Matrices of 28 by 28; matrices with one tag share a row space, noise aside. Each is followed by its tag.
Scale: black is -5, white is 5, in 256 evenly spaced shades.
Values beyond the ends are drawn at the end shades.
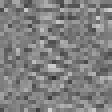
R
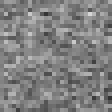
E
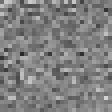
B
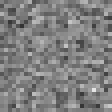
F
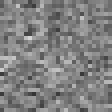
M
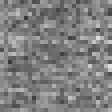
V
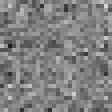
B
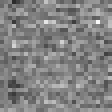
V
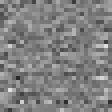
B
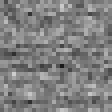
E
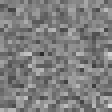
F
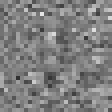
R
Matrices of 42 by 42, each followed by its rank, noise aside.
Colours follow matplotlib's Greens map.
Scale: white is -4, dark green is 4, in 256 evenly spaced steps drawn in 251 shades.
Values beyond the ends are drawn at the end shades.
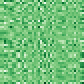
three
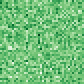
eight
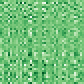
three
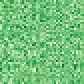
eight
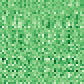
four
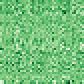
six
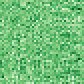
eight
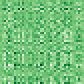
three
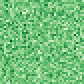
twelve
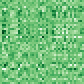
four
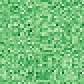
eight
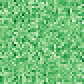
twelve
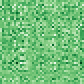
six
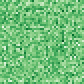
twelve
